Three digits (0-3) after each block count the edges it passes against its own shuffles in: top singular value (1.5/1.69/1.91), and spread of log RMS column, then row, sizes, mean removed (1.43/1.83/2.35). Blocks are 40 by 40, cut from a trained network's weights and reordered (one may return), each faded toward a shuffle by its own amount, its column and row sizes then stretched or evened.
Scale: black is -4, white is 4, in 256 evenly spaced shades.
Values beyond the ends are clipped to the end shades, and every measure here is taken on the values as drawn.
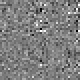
1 2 1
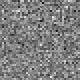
0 0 0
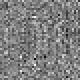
2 2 0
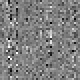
2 3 0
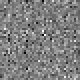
1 1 1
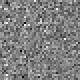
0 0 0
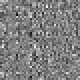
2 2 1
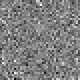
1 0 0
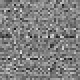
3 1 2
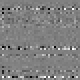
3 0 3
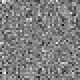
2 1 1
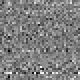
2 0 2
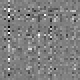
2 3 2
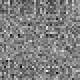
2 0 1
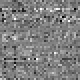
0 0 3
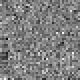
2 0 2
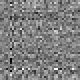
3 2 1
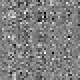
2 3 1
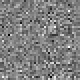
1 2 1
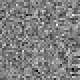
1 0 0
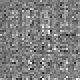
1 2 2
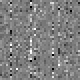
0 3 0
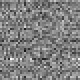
3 0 1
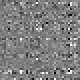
2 2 3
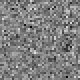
0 1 0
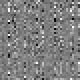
0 3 1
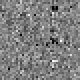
0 1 0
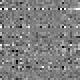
2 2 3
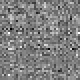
0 0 2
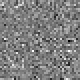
1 1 2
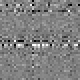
3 0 3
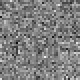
1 1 0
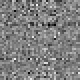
2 1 2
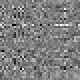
3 2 2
